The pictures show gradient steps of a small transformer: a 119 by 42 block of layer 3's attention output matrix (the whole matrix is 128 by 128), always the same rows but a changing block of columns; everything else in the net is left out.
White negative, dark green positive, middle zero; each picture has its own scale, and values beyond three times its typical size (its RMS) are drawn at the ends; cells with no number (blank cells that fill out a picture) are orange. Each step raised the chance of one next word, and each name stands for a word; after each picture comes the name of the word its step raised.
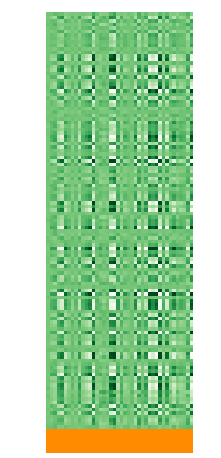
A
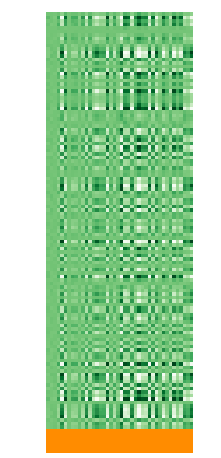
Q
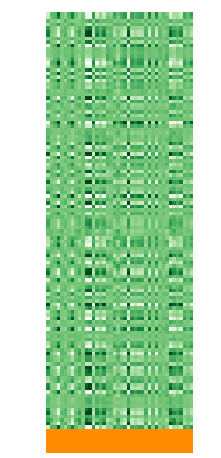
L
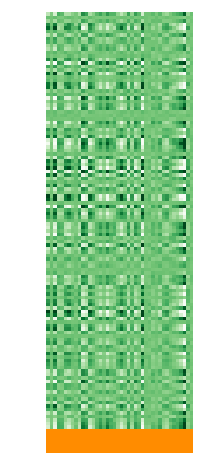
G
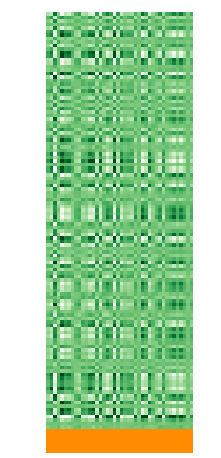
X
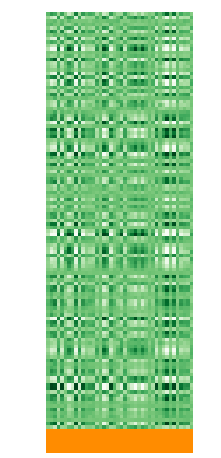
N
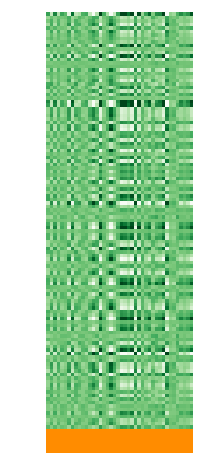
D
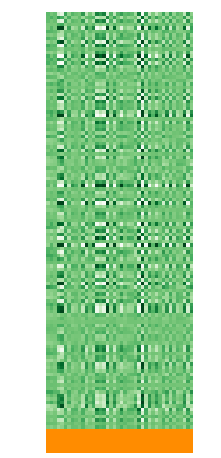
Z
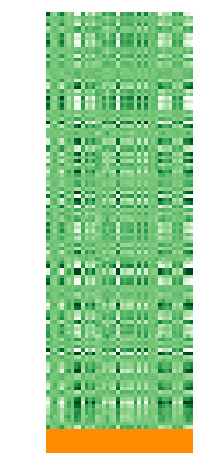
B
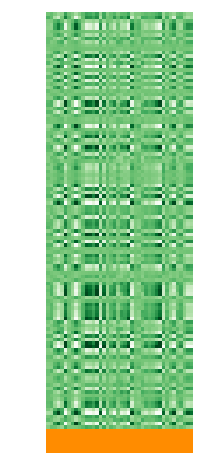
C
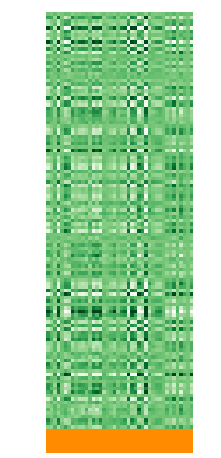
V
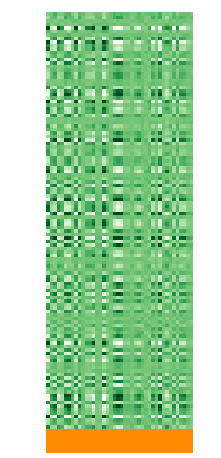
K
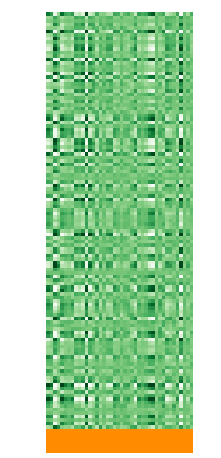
N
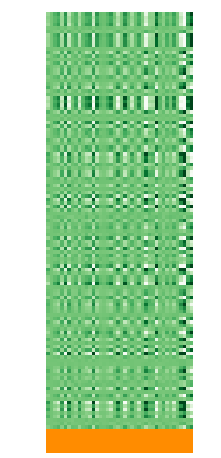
B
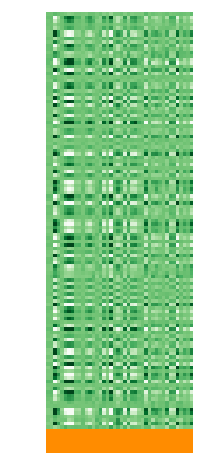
L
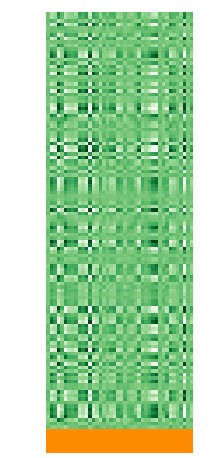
Q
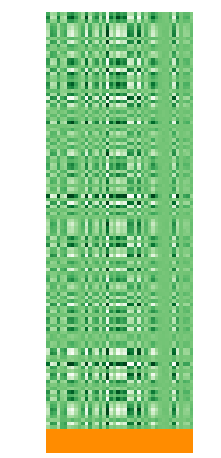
L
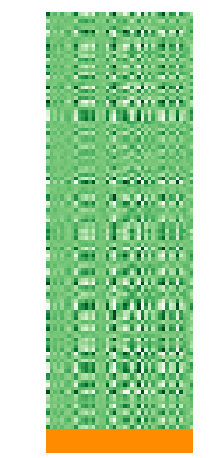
D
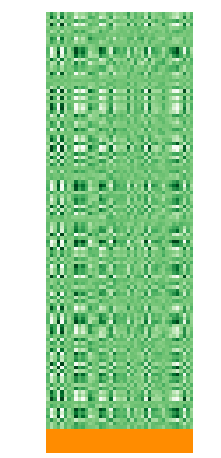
Q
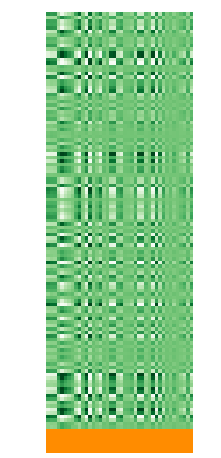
X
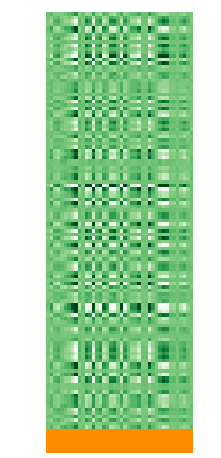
Z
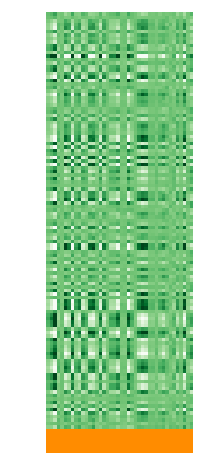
A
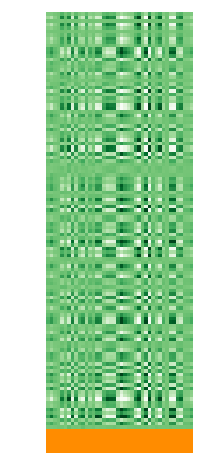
Q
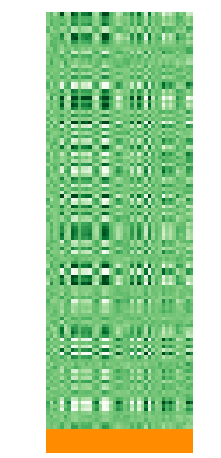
B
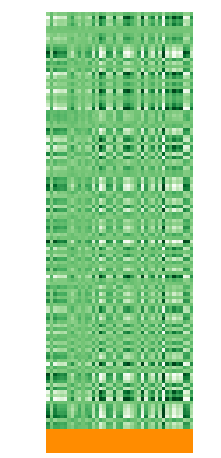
Q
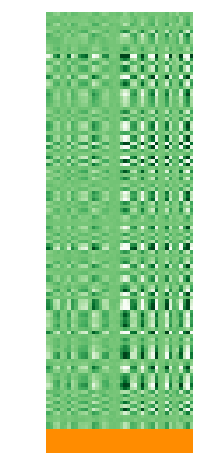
A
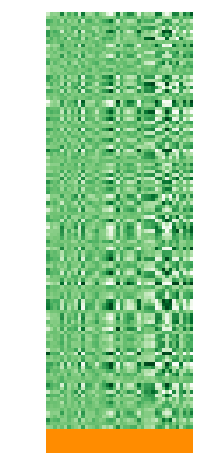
D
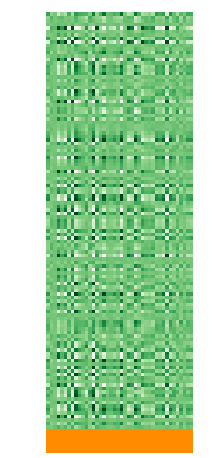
K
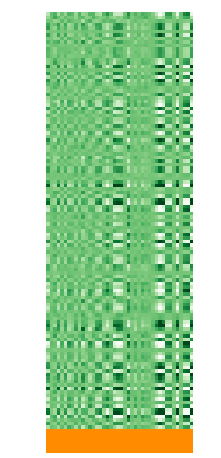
C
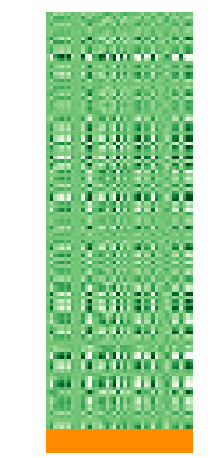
A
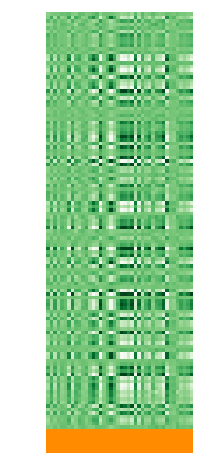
A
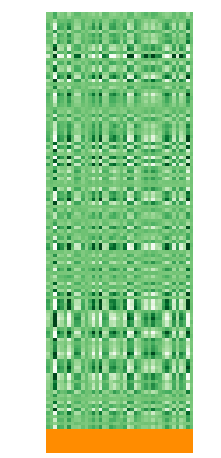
A
